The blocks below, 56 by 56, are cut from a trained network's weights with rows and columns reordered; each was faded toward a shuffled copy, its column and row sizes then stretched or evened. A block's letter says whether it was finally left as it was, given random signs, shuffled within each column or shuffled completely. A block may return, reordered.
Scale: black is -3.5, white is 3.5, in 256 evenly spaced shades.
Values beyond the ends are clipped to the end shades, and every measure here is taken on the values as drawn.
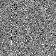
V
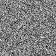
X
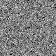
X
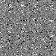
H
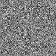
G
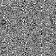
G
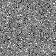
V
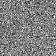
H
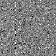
G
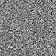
G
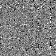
H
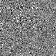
G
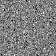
V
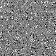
H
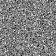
X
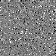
G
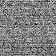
G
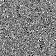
X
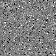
V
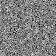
V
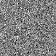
V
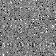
G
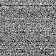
G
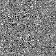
H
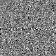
H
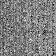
V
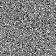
V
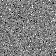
X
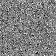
X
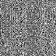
G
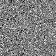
V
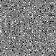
G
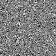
V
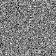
H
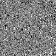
H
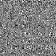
G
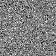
V
